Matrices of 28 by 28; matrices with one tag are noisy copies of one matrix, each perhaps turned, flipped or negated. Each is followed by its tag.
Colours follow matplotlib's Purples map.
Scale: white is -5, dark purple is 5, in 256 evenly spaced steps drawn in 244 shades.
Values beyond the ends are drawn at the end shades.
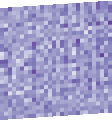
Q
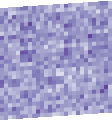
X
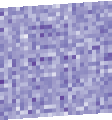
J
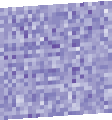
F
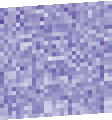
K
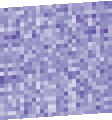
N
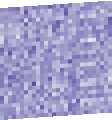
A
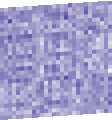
A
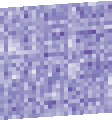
A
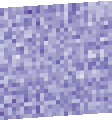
N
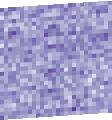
X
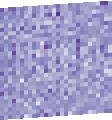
Q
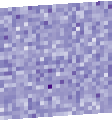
J
